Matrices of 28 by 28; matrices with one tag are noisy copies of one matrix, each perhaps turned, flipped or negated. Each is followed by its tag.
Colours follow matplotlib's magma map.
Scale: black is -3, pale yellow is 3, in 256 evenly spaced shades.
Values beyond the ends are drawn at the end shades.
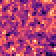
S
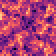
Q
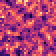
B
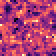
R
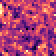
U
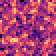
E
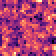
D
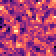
B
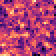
S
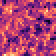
U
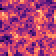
D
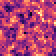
R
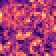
R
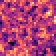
S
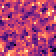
S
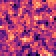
B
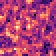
U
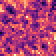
S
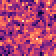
E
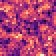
Q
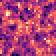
Q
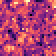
R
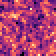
E
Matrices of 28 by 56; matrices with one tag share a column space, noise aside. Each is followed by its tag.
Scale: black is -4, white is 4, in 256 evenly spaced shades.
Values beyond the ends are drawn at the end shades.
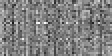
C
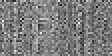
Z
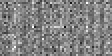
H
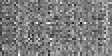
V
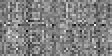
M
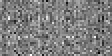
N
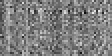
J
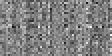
H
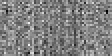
J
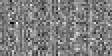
V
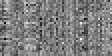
V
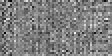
Z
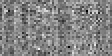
J
